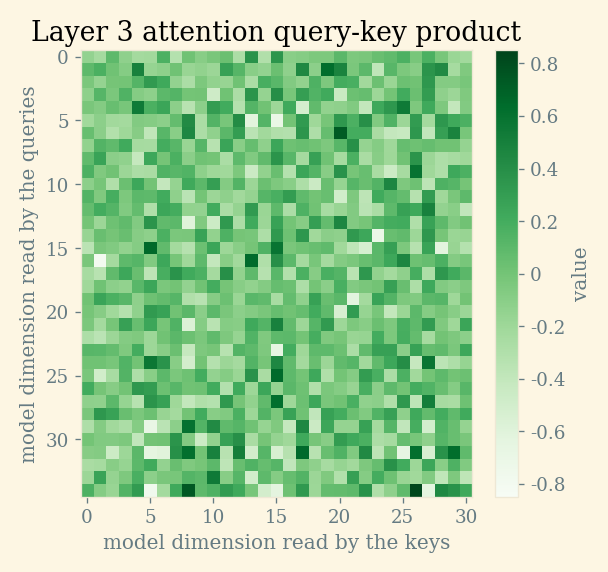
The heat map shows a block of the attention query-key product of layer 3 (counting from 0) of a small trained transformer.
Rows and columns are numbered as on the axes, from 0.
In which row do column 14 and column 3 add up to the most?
21
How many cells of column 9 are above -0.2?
30
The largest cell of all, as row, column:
34, 26
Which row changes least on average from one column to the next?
22
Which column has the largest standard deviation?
15
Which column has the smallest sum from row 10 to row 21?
8
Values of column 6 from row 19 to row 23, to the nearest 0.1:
0.1 0.3 0 0 -0.1
